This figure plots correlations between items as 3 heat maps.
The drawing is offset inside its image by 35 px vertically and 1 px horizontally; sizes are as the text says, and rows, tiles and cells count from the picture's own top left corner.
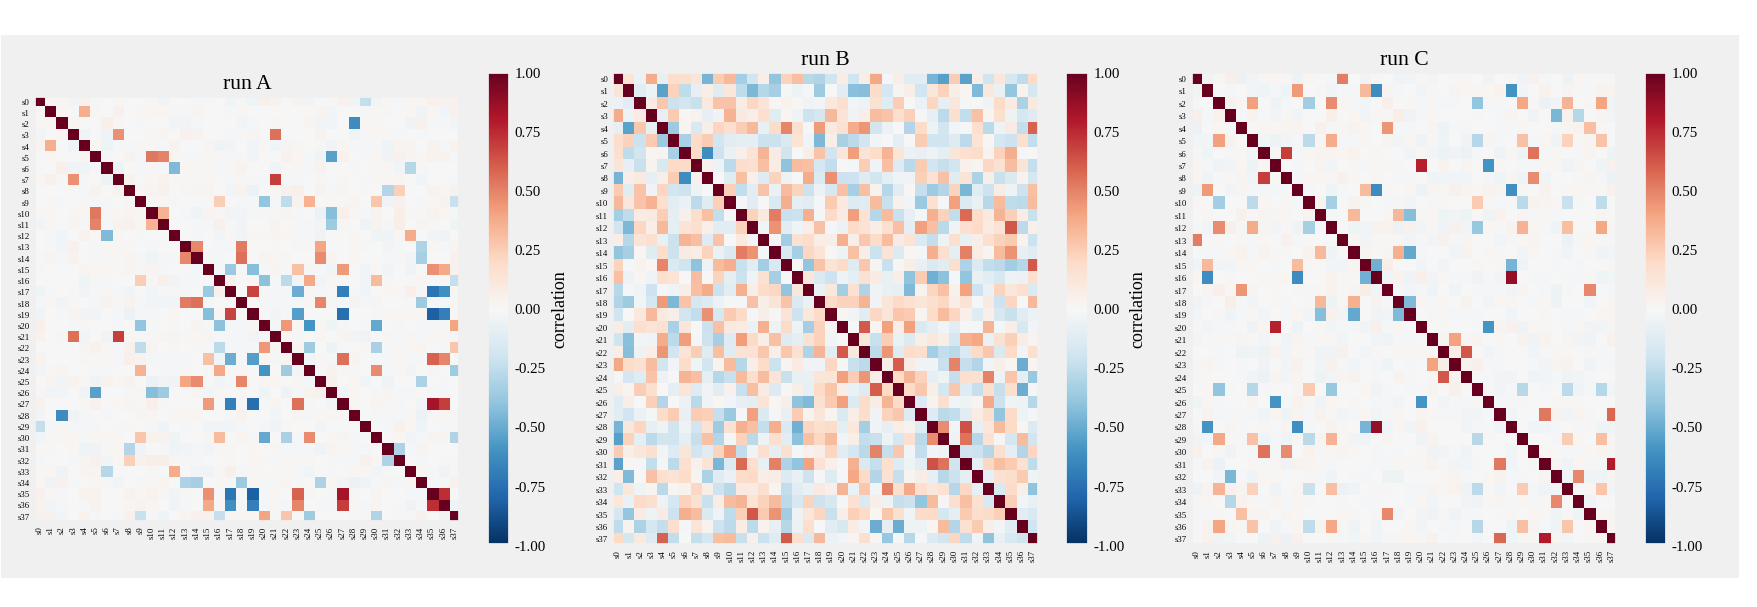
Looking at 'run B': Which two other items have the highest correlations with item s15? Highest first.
s37, s4
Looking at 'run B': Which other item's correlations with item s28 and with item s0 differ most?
s31
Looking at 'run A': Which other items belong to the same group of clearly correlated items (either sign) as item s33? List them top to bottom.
s6, s12
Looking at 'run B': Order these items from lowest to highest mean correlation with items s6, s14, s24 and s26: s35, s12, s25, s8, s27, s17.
s8, s17, s27, s25, s12, s35
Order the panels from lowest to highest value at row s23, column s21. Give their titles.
run B, run A, run C
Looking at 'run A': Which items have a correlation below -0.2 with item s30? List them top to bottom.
s20, s22, s37
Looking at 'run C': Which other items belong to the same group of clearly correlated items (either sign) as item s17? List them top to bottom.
s4, s35
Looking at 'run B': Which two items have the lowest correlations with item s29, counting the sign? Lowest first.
s0, s16
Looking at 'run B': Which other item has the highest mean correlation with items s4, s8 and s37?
s15
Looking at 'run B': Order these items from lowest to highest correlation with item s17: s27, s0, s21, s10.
s0, s10, s27, s21
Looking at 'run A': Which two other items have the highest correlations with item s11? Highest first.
s5, s10
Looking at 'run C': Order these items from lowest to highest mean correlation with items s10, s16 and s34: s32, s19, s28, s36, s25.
s36, s19, s25, s32, s28
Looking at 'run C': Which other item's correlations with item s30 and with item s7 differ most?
s20
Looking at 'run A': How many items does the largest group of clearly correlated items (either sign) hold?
7
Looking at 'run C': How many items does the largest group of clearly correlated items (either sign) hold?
8
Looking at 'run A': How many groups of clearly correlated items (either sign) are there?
10
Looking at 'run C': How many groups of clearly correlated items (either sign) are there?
11
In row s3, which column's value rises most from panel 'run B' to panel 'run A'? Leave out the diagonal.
s21
